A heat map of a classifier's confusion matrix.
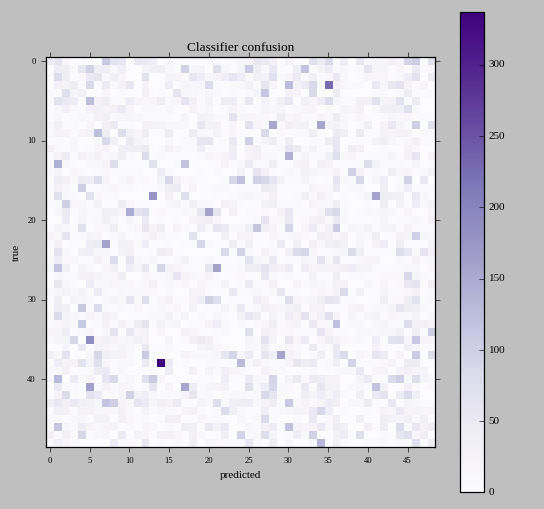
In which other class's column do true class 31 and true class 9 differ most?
4
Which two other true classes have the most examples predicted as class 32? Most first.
1, 24
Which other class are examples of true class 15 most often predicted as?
24
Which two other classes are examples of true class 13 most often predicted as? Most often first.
1, 17
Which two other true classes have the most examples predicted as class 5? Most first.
35, 41
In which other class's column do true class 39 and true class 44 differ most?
34
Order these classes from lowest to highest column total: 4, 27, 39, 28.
39, 4, 28, 27
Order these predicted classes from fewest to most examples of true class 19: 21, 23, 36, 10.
23, 21, 36, 10
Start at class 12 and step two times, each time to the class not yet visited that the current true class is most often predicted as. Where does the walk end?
20
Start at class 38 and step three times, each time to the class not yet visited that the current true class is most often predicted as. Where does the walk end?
21
